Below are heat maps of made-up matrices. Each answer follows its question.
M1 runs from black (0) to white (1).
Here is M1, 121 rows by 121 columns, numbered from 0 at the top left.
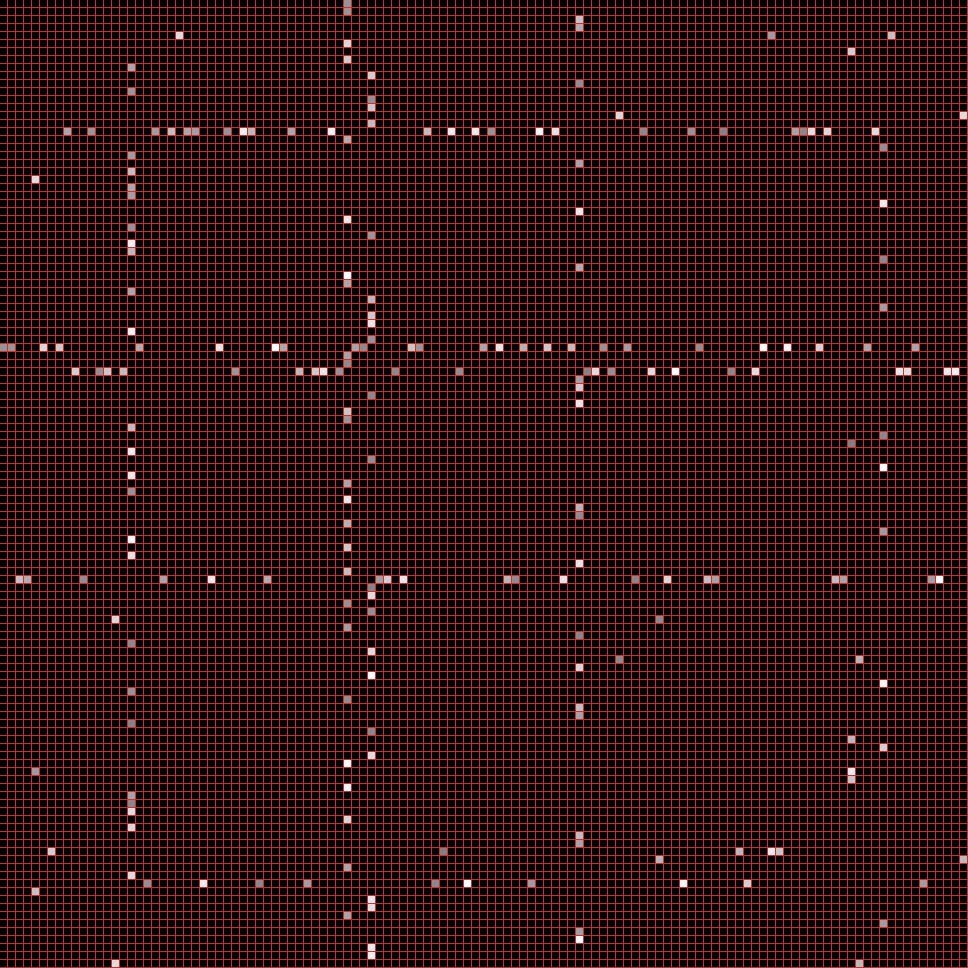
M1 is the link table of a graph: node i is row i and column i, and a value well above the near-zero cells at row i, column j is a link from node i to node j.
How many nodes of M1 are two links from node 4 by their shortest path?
1
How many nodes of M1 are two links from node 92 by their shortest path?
4
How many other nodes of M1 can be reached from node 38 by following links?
10
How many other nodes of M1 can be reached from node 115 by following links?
10
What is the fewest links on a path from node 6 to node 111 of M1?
4
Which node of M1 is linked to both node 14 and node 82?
node 77
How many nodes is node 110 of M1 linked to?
10
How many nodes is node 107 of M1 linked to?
2
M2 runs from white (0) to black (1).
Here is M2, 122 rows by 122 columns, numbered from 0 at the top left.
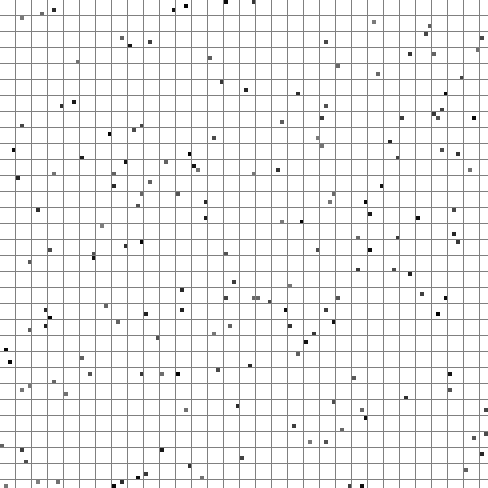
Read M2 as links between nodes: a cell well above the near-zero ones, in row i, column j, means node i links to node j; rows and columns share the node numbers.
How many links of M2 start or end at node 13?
5
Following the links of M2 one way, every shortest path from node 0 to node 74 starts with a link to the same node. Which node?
node 63
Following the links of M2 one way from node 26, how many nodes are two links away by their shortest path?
4
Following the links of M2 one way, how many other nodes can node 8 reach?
3
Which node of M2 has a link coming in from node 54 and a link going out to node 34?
node 51
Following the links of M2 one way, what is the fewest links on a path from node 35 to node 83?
6
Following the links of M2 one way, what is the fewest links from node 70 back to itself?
5
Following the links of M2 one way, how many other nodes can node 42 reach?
5
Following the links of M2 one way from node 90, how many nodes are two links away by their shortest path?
2
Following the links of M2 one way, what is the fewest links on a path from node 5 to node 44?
2
